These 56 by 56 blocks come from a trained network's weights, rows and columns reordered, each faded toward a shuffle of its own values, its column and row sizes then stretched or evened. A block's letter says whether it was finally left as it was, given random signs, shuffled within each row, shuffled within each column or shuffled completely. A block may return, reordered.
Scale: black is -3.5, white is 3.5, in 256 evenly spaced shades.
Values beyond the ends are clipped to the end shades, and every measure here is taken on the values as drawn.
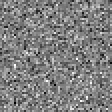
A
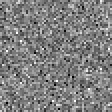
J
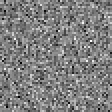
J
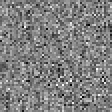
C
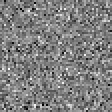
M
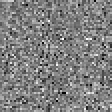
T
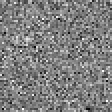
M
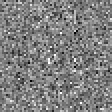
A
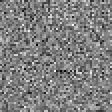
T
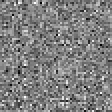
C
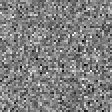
M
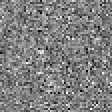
C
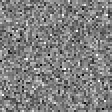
J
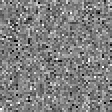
A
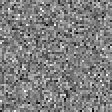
J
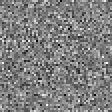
M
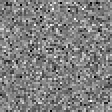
M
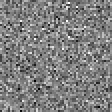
A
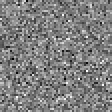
M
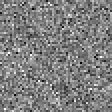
J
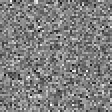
T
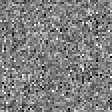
A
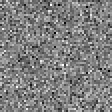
J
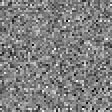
M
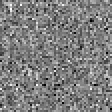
T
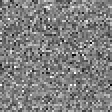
M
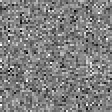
C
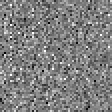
A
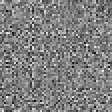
C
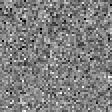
T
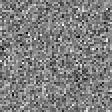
J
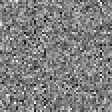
A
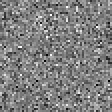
A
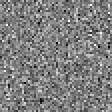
A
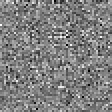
C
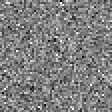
J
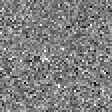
M
